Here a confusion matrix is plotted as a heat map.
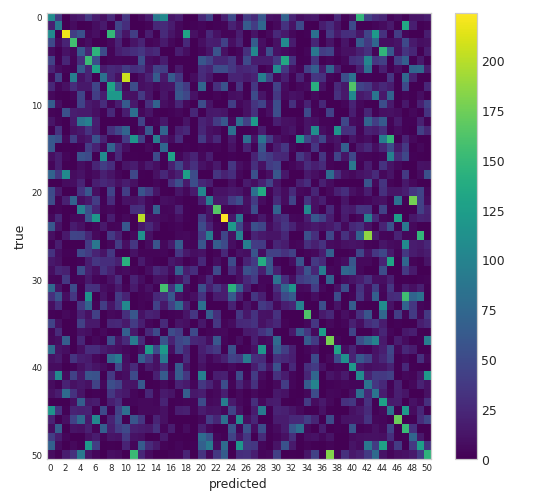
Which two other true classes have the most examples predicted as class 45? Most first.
14, 28
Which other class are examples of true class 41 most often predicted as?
50
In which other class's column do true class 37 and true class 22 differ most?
43
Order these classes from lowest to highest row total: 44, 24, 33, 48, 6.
48, 44, 24, 33, 6
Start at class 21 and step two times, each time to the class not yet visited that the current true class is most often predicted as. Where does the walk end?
20
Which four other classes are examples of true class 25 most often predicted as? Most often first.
42, 49, 12, 21
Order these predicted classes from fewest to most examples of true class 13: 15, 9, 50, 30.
30, 50, 9, 15
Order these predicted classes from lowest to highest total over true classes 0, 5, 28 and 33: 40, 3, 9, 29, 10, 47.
3, 9, 29, 40, 47, 10
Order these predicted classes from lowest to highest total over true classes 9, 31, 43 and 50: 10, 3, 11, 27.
10, 27, 3, 11
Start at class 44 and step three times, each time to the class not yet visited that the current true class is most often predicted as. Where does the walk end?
27
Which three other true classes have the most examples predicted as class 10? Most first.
7, 28, 33
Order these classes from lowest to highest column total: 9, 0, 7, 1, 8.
7, 1, 9, 8, 0
